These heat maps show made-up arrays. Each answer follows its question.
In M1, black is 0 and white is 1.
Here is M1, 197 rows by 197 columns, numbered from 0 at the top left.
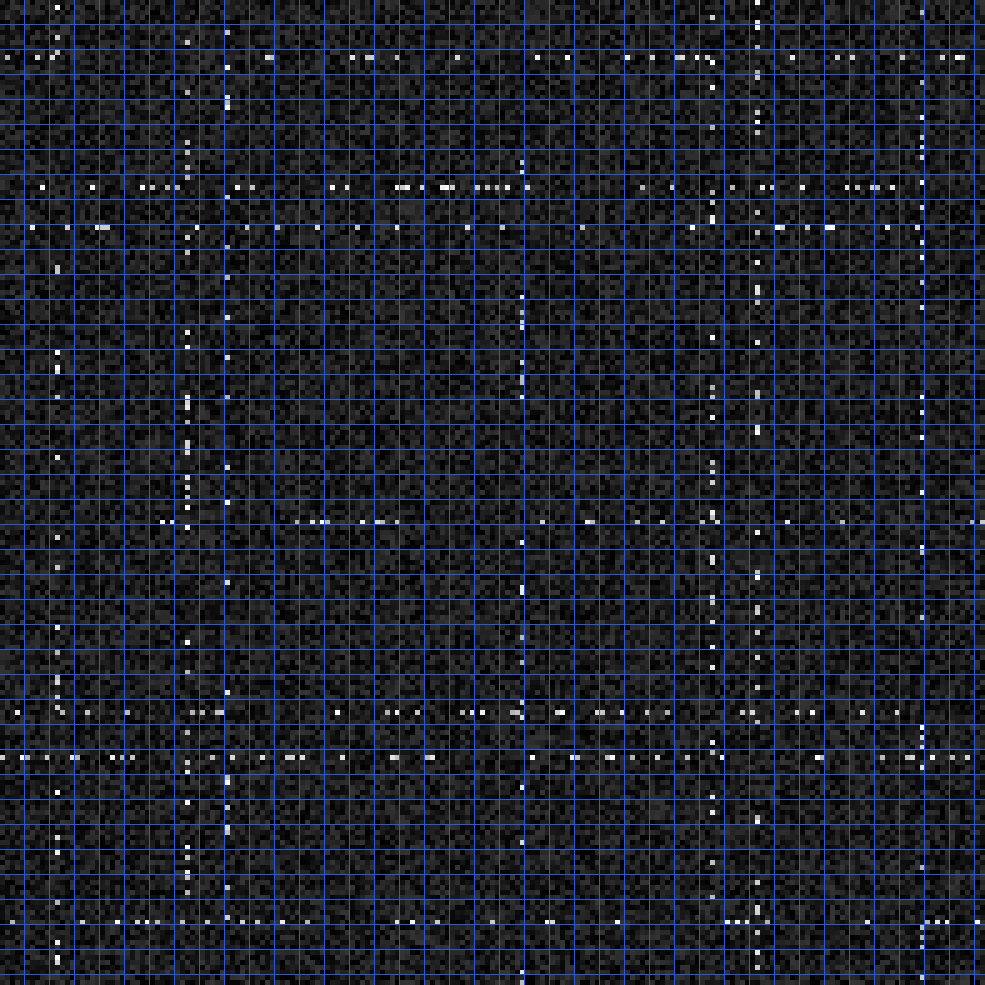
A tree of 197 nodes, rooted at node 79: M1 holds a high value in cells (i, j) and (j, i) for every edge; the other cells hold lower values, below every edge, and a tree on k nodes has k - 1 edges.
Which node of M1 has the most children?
151
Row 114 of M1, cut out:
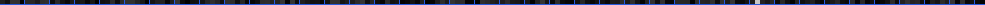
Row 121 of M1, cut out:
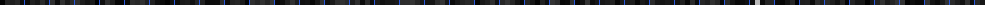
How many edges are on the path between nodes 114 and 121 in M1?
2
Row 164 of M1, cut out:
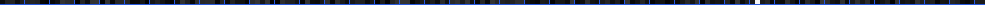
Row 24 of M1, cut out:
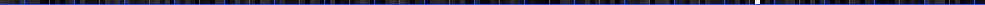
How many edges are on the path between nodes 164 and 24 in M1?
2
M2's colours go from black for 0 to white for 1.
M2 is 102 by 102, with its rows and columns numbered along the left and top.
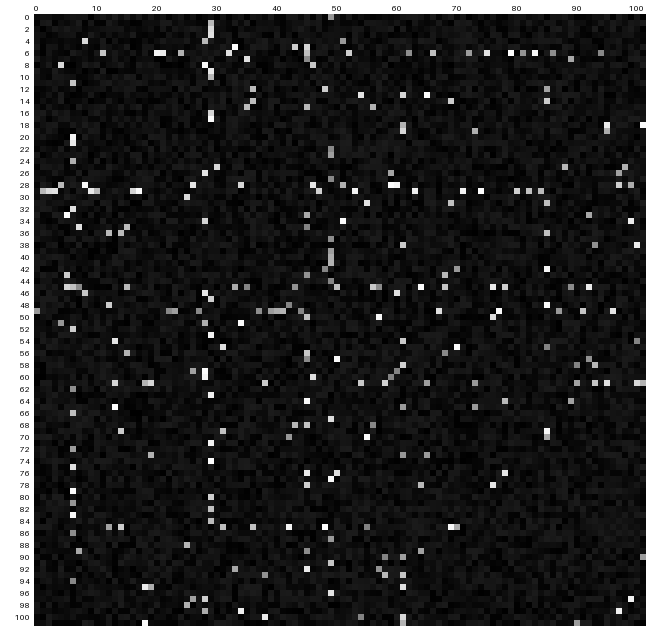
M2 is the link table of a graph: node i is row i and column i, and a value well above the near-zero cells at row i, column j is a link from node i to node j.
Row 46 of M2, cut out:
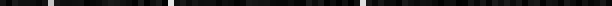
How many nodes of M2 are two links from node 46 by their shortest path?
7
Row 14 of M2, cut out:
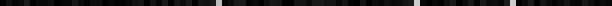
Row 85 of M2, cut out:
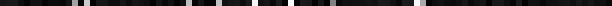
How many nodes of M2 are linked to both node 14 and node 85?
2
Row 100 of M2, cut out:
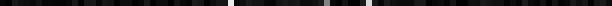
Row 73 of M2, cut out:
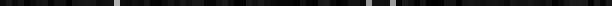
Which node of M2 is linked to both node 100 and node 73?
node 61
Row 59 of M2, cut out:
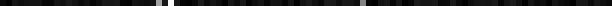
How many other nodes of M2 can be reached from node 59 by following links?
10
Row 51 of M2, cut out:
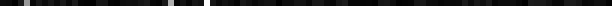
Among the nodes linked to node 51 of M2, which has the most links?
node 28
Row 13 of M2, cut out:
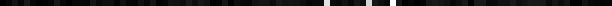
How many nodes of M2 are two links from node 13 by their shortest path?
10
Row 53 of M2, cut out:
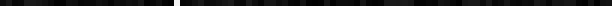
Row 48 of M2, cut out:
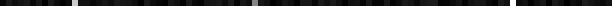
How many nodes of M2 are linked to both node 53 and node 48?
0
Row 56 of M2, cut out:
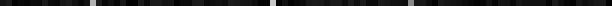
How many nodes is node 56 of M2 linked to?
3
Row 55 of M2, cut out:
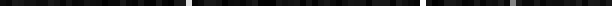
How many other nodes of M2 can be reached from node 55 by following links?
9
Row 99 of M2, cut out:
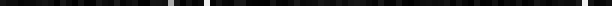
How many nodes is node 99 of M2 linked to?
3
